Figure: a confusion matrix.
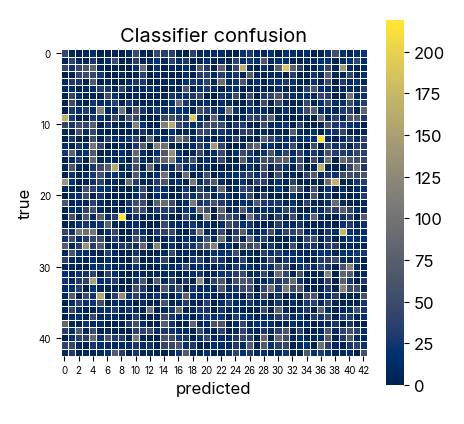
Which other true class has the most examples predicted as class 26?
23
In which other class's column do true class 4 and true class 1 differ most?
22
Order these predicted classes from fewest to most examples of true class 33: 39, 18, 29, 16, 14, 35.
35, 18, 16, 14, 29, 39
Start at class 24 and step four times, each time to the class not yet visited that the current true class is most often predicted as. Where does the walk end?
15
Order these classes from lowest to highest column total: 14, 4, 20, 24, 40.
24, 20, 40, 14, 4
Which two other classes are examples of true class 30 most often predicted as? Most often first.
40, 39
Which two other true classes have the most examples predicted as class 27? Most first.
13, 21
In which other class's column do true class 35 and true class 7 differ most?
16
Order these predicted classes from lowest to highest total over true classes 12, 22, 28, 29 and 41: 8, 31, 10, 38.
8, 38, 31, 10
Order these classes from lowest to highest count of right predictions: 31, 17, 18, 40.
31, 40, 17, 18
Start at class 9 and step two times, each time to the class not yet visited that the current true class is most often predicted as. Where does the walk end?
38
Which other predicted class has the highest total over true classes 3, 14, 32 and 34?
4
